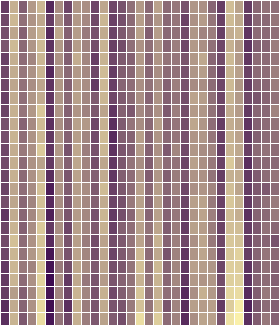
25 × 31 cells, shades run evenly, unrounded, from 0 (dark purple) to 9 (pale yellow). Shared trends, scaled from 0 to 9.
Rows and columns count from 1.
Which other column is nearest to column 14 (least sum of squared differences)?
29
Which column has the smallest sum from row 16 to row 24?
6
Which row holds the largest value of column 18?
25
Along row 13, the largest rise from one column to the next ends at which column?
26
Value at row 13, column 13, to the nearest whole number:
2
